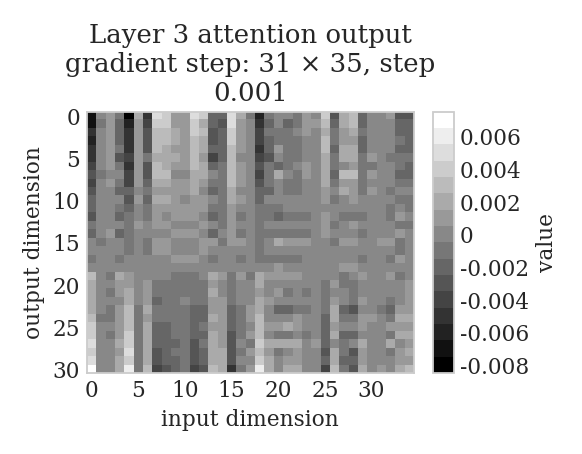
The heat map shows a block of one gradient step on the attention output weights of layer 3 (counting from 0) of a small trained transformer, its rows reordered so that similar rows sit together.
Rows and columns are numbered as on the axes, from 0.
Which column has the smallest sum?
4
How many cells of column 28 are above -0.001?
21
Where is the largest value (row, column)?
30, 0
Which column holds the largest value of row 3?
15
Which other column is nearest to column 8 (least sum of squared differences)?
7
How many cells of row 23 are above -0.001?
16
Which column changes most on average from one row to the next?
20
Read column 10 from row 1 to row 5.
0.001 0.001 0.001 0.001 0.001
